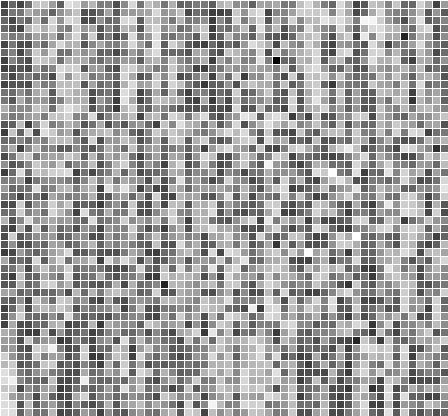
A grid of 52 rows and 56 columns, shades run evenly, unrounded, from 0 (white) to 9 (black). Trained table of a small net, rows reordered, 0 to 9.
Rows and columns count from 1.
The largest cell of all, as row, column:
8, 35
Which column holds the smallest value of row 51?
27
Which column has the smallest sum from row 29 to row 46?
29
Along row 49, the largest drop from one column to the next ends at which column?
49
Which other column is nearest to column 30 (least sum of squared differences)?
50
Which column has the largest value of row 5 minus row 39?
51
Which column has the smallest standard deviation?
13
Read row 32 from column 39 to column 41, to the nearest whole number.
0 3 2
